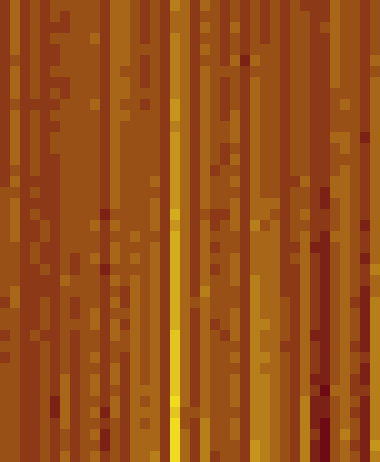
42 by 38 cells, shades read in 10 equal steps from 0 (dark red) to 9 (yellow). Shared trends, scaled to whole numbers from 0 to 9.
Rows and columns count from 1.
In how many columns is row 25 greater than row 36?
3
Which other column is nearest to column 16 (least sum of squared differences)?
28
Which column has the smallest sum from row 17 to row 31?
33
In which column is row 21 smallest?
37
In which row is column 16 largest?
42
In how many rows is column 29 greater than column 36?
5
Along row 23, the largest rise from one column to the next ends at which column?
18
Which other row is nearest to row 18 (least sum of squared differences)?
16
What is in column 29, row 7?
2
